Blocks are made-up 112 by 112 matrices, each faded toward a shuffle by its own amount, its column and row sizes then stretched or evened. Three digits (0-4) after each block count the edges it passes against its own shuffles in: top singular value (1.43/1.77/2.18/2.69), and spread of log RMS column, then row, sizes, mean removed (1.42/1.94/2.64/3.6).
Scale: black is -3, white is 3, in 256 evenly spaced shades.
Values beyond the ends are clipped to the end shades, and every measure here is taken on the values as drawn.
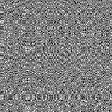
4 0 2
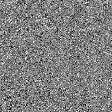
1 1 1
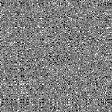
3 1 2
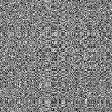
4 2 0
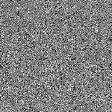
1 1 1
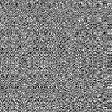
4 0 2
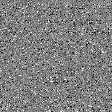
0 0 3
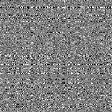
3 1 4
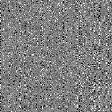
3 3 0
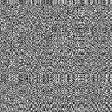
4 2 1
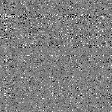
1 2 3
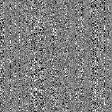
1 4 1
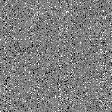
2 3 0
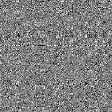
3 2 2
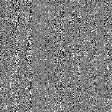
1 4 2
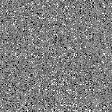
2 2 2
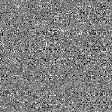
2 1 3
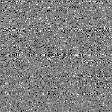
3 1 3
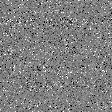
0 0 2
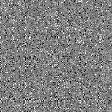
3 2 1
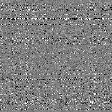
2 2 4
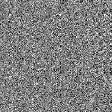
2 2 1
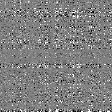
2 3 4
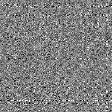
2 2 3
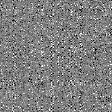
3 3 1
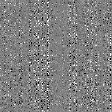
1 4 2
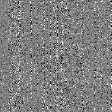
0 4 1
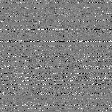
2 0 4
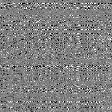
4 1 4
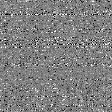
2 1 4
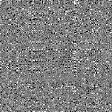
3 2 3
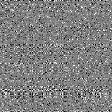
4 1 3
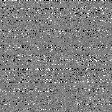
1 1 4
